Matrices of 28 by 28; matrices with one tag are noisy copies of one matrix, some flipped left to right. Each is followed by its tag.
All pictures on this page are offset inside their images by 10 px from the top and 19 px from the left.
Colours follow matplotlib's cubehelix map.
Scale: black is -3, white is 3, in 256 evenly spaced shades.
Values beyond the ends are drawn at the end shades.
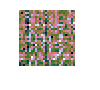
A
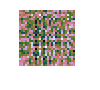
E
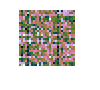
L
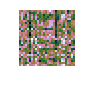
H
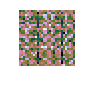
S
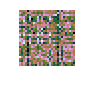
L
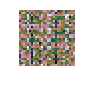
S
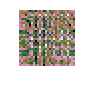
E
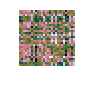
L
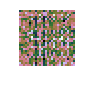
E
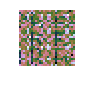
S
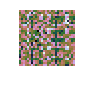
S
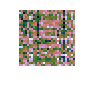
H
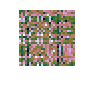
L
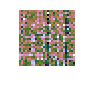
A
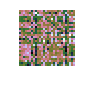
L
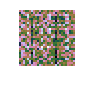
S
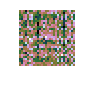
H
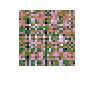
A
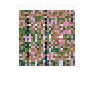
A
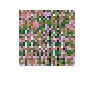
E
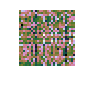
L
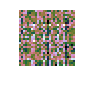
A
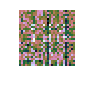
A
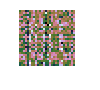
A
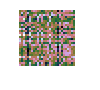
L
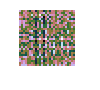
E
